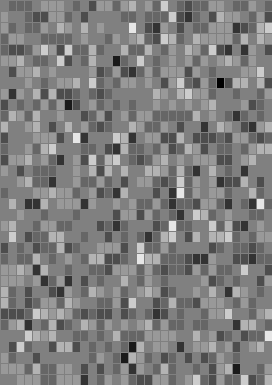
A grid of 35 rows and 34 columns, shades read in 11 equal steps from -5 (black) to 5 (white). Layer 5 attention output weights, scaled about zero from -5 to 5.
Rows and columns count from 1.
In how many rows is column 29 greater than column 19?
13
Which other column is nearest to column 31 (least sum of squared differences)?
3
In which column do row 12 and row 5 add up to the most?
9
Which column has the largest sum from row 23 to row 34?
18
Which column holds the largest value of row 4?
21
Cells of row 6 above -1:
25
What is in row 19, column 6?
2
